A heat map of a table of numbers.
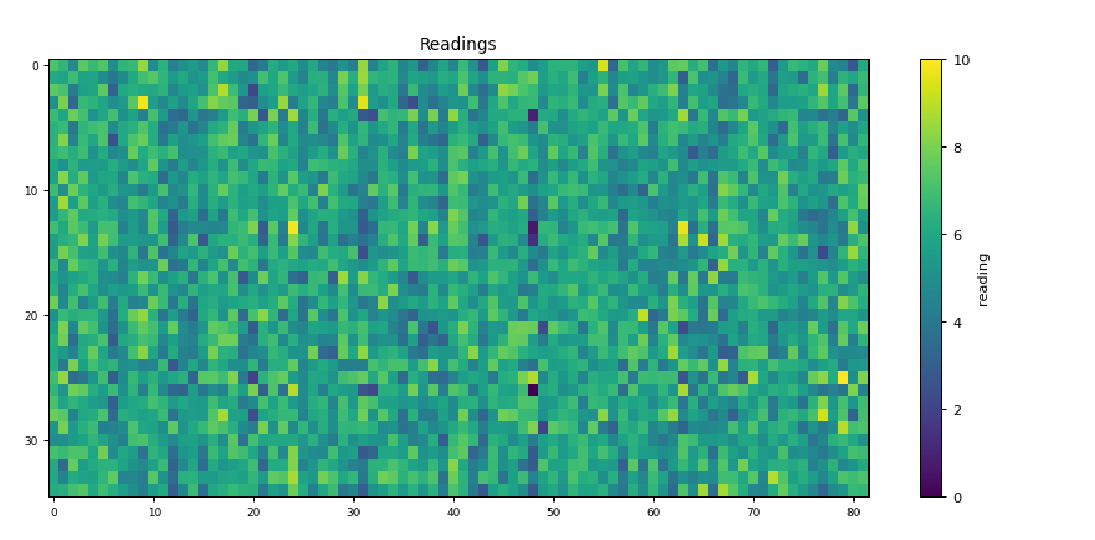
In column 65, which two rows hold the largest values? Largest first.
14, 34
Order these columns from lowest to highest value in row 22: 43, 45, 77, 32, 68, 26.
43, 32, 26, 68, 45, 77
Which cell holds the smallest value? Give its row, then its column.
26, 48
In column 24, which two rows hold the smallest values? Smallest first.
17, 3
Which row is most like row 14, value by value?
34
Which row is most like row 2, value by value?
28
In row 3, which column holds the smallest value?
36
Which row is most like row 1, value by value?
27
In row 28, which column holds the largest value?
77
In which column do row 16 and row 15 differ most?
11
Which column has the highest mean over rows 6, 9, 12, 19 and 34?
40
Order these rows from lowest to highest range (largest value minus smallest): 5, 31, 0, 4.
5, 31, 0, 4
